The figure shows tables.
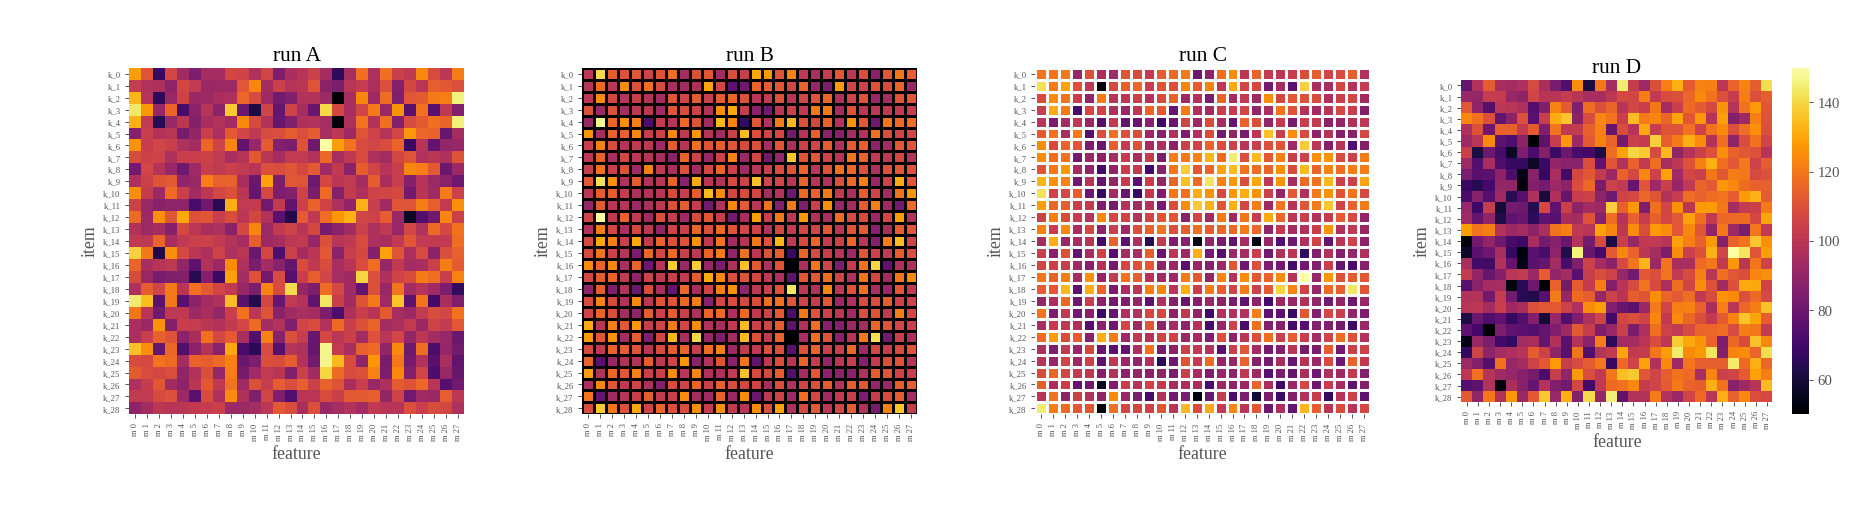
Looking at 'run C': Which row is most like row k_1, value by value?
k_28
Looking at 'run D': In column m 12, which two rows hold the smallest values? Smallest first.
k_6, k_15
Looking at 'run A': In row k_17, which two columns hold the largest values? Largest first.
m 19, m 8
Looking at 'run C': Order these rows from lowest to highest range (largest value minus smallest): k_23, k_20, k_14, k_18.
k_23, k_20, k_18, k_14
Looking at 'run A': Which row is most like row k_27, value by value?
k_16
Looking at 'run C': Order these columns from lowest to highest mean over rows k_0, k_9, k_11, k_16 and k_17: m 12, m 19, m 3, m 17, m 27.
m 3, m 19, m 17, m 27, m 12
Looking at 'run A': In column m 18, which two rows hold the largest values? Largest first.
k_12, k_6
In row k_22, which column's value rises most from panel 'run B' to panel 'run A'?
m 17
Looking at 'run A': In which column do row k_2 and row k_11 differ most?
m 17
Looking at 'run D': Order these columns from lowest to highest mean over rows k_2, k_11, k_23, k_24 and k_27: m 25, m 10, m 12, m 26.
m 10, m 12, m 25, m 26
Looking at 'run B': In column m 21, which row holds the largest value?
k_1
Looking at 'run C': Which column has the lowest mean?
m 5
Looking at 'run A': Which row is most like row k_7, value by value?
k_14
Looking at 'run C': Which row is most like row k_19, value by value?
k_25
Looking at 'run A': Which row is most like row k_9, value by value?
k_22
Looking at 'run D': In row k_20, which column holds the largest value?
m 27
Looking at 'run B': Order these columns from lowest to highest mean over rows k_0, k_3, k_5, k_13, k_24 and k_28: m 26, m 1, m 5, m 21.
m 21, m 5, m 1, m 26
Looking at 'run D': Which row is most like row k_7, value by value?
k_12
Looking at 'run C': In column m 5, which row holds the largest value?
k_22
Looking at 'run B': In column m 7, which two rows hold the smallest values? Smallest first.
k_18, k_7
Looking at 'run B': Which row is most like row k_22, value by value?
k_16
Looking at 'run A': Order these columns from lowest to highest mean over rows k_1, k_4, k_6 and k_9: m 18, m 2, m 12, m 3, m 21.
m 12, m 2, m 3, m 18, m 21
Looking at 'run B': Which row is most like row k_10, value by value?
k_17
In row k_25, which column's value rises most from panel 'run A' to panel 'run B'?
m 13
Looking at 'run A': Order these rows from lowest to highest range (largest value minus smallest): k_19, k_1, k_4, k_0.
k_1, k_0, k_19, k_4
